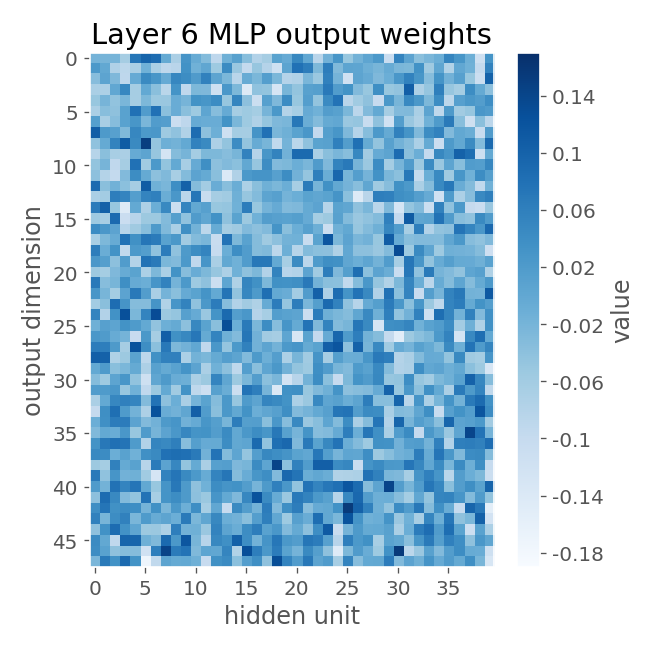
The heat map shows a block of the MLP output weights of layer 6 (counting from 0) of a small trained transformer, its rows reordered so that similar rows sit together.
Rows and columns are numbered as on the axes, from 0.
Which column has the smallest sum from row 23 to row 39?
5
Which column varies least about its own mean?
27
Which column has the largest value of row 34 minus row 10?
2
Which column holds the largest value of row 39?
19
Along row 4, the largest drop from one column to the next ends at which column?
25
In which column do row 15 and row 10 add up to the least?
3
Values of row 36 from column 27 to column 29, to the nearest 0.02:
-0.06 0.04 0.04
